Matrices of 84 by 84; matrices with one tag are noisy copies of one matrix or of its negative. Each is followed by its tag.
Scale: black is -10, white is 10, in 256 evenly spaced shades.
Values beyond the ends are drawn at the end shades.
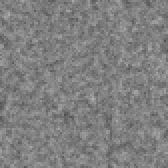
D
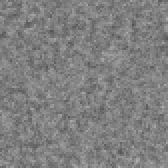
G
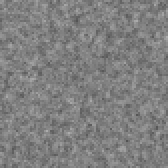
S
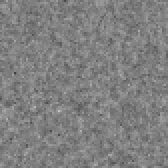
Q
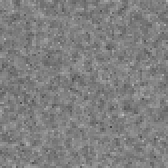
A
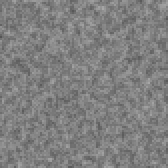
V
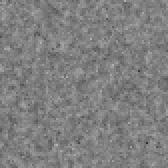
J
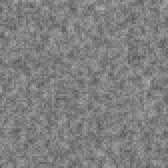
V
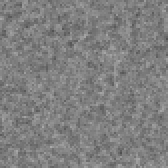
G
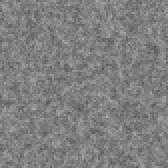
Q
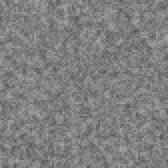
S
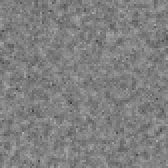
S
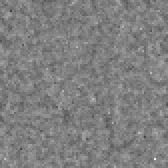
D
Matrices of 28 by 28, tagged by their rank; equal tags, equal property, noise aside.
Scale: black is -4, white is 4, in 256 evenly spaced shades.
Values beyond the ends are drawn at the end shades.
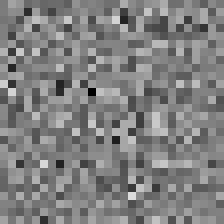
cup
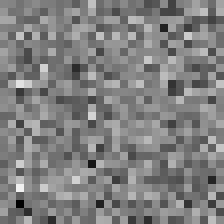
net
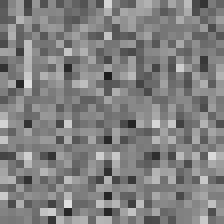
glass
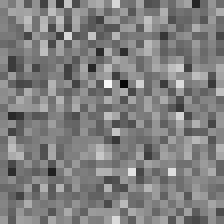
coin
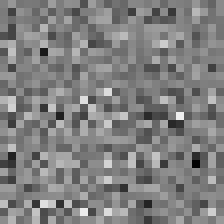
coin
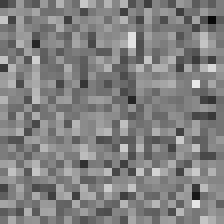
glass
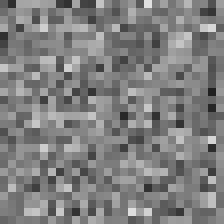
coin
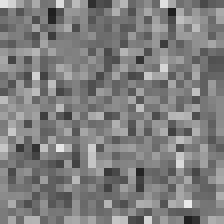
net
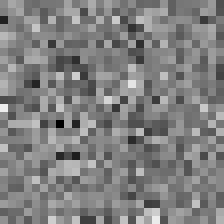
cup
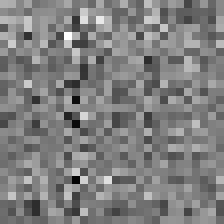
glass
